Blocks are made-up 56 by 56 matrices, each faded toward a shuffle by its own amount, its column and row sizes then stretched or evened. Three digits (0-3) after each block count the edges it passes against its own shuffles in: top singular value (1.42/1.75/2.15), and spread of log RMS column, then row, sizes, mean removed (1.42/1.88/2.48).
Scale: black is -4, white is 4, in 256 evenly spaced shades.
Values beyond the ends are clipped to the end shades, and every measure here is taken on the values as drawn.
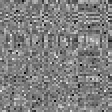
3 0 1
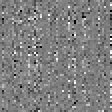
1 3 1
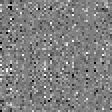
1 3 0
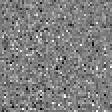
0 2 0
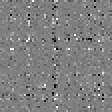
1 2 2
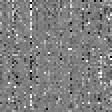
2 3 0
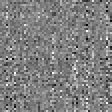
1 3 1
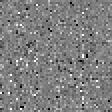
0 2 0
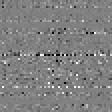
2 0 3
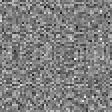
3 0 1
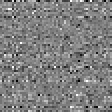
3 1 3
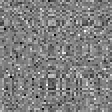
3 0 1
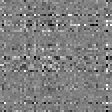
3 2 3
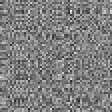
3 2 1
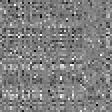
3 2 1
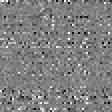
0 1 3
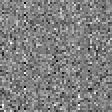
1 2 0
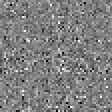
0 2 2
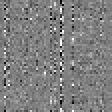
3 3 1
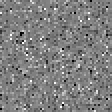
0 1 0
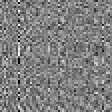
3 3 0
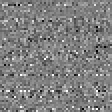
1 0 3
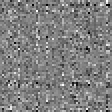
1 3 2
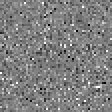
1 1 1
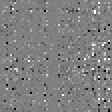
0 3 2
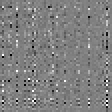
3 3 2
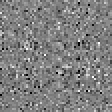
2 1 1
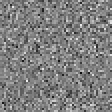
2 1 0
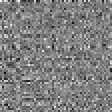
3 1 2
